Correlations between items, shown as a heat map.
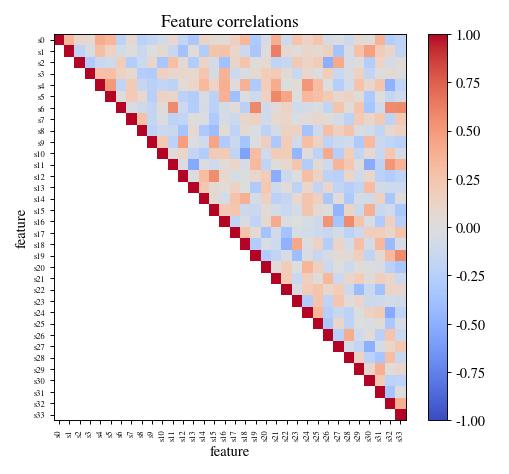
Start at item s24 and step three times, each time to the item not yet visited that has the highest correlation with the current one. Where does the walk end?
s21
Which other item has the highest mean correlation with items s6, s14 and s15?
s12
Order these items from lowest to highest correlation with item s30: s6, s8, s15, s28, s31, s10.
s6, s28, s8, s10, s31, s15
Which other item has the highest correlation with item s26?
s16
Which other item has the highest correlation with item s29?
s31
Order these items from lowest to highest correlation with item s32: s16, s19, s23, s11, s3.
s23, s3, s16, s19, s11
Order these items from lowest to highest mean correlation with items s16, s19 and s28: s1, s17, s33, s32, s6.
s17, s1, s33, s6, s32
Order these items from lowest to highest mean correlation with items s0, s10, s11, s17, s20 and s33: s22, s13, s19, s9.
s13, s9, s22, s19
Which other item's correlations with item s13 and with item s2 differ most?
s11
